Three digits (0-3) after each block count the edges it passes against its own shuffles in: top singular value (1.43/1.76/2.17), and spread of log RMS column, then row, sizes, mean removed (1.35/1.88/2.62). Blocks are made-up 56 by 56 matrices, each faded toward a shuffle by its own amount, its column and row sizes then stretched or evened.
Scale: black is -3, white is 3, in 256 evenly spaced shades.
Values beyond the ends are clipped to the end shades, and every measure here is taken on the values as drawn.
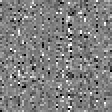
1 3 0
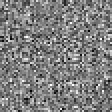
2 0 1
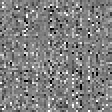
1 3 1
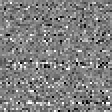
0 0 3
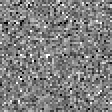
0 0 1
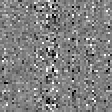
0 3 1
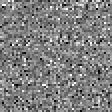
0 0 2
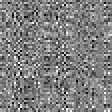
3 3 1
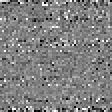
0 0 3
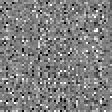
2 2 1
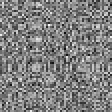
3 0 0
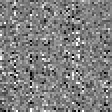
1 3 1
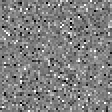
0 1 0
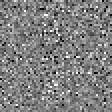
0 1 2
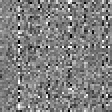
3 3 1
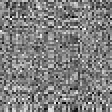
3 0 2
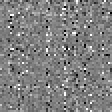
0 2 2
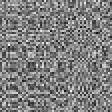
3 0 1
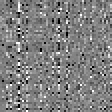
3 3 0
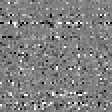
0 1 3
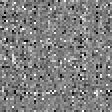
0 2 2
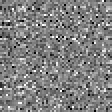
2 0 1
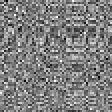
3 1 1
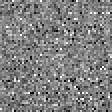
0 0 2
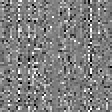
3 3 0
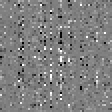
0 3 1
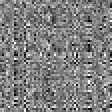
3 3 1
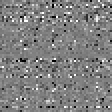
1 2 3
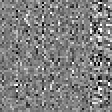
2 3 1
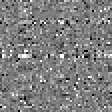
2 1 2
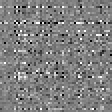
2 2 3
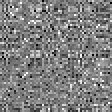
3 0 1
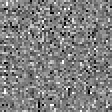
1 2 1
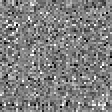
2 1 1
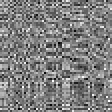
3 0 2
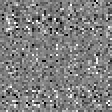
1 2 2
